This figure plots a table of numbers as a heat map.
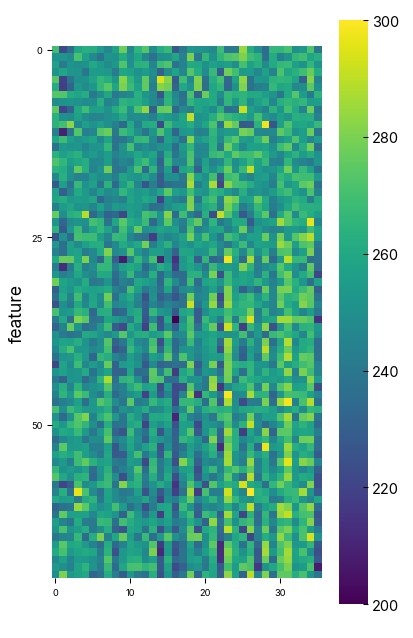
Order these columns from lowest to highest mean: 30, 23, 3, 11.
11, 3, 30, 23
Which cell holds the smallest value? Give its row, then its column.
36, 16
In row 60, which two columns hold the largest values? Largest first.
23, 18
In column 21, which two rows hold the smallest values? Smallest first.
22, 28
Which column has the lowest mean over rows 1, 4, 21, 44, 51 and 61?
16
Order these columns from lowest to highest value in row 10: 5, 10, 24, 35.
5, 10, 35, 24
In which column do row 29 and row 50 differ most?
1
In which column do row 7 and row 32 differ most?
25
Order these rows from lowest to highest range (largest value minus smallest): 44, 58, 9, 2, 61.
2, 9, 44, 61, 58
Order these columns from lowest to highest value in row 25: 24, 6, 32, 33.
6, 24, 32, 33
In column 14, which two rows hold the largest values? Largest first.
4, 5
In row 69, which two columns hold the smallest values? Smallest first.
35, 27
